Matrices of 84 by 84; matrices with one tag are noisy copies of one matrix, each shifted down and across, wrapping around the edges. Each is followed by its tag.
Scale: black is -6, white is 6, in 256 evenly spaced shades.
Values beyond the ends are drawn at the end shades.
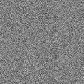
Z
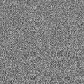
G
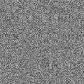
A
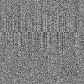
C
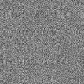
A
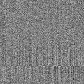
C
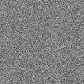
Z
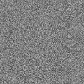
Z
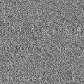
A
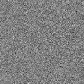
Z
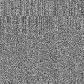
C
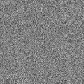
G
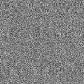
A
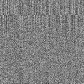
C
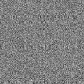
A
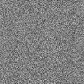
Z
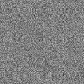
A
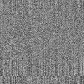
C
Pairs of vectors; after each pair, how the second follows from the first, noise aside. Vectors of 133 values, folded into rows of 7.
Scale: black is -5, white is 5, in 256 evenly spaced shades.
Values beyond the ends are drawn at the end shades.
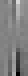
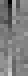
reversed.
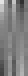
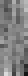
reversed, negated.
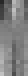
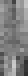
reversed.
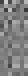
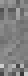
reversed, negated, partly zeroed.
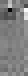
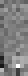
reversed, negated.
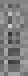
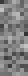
shuffled.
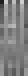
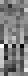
wrapped around, negated, scaled up.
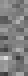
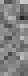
reversed, negated.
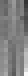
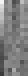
reversed.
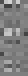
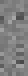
wrapped around, negated, shrunk.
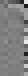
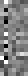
wrapped around, negated, scaled up.
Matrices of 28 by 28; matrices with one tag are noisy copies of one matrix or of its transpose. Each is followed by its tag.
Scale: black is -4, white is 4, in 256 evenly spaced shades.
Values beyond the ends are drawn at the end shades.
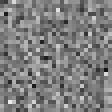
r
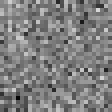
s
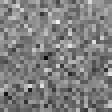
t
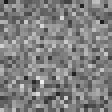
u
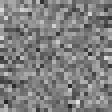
s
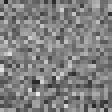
u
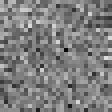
s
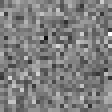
r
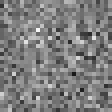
u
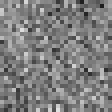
s
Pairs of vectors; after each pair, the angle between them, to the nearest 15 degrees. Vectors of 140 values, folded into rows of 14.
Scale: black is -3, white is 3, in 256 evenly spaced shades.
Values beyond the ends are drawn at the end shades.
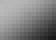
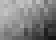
15 degrees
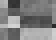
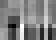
120 degrees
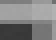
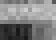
15 degrees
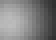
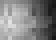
15 degrees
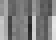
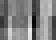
150 degrees
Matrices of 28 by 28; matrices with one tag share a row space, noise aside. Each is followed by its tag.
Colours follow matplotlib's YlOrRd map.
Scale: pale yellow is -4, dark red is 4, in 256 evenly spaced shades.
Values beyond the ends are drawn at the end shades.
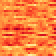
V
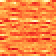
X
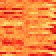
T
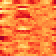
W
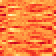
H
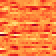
X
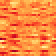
X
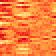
W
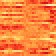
T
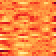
W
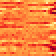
T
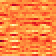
X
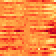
T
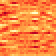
X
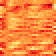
H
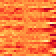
T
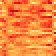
H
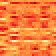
X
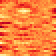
W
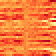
T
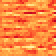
V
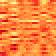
X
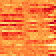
T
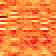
X
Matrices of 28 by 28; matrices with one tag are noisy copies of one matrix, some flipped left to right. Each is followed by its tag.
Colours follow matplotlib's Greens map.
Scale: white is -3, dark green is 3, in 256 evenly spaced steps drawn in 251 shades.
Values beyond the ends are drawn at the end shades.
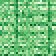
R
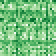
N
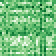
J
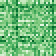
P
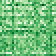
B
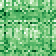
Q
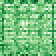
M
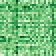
P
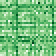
P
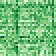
P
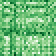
J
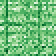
R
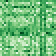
J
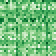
N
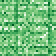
R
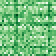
R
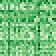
N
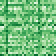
R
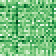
P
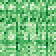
N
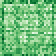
M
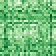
Q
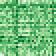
P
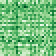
P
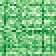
B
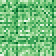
P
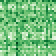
N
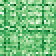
B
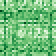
Q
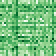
P
